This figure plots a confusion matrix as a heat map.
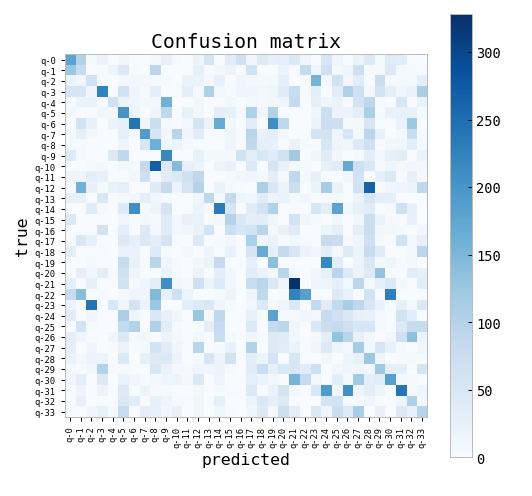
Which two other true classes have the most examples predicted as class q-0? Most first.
q-1, q-22
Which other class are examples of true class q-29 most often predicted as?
q-3
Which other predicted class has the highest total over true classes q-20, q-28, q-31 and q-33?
q-26
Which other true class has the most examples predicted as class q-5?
q-24
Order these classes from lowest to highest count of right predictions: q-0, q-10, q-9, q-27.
q-27, q-10, q-0, q-9
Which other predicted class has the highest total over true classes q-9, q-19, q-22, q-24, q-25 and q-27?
q-8
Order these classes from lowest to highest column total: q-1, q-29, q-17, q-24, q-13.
q-13, q-29, q-1, q-17, q-24
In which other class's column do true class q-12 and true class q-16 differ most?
q-28
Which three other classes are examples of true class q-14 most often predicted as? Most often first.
q-6, q-25, q-19
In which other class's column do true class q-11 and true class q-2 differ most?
q-23
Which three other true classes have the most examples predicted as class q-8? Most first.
q-10, q-22, q-23
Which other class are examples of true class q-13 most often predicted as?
q-15
